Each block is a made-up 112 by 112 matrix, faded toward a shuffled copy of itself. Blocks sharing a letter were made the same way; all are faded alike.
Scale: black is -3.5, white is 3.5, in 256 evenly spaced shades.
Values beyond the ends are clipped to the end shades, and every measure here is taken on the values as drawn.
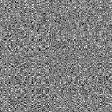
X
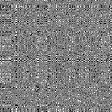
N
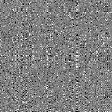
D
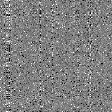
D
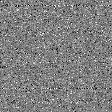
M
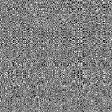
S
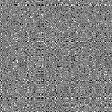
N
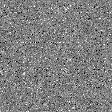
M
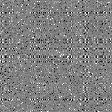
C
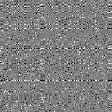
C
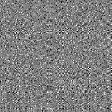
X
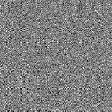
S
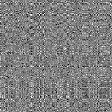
N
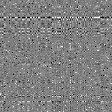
C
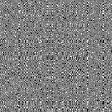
N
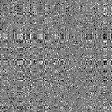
N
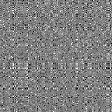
N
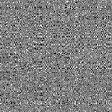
X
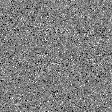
M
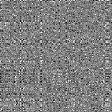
S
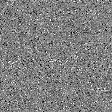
M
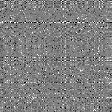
C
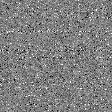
M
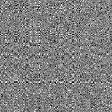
X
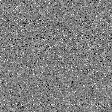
M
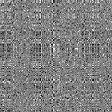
N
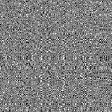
S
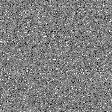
M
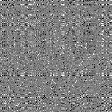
C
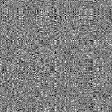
X
